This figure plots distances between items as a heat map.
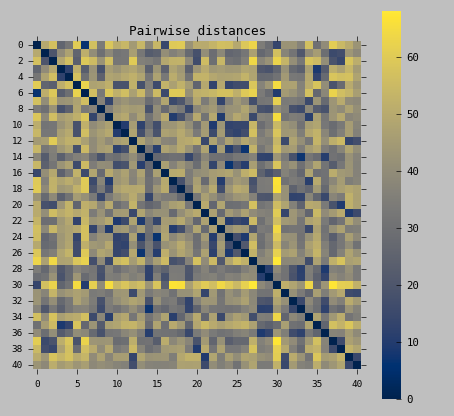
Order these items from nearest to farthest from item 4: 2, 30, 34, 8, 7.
8, 30, 7, 34, 2
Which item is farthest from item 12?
2
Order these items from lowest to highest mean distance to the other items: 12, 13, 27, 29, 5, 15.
29, 15, 13, 5, 12, 27
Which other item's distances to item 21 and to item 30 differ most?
39
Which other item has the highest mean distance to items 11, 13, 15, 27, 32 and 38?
30
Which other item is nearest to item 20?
38
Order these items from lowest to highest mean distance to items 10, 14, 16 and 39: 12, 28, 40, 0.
28, 40, 12, 0
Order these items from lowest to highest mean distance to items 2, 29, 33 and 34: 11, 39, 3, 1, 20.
1, 20, 3, 11, 39
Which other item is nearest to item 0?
6
